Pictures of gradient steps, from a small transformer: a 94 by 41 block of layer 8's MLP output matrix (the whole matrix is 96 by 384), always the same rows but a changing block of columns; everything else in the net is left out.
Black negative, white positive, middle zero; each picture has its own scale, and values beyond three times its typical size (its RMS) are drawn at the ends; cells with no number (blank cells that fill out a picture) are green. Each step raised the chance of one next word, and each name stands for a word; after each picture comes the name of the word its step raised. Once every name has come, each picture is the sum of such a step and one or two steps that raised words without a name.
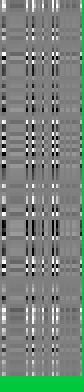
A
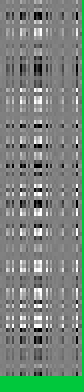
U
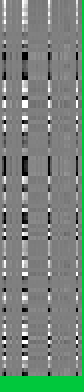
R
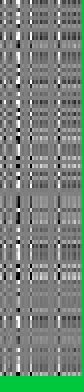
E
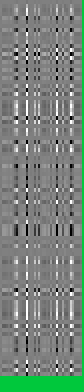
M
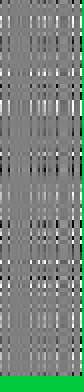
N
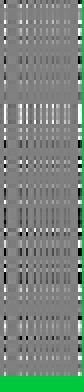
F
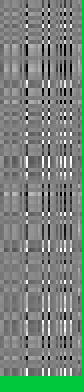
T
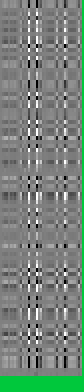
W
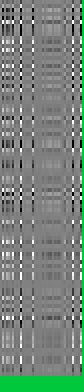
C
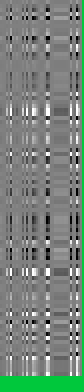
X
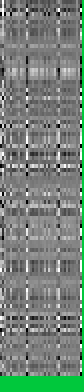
U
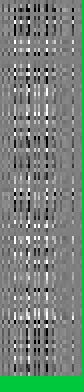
C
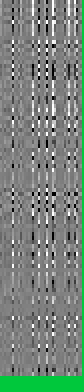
C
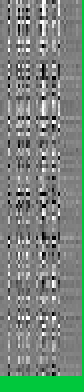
C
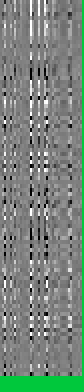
U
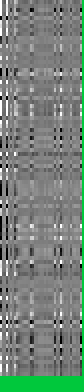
X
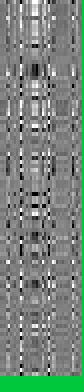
N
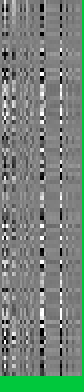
R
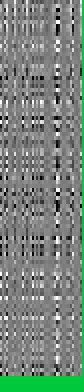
C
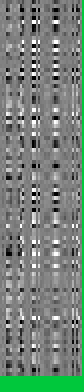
C
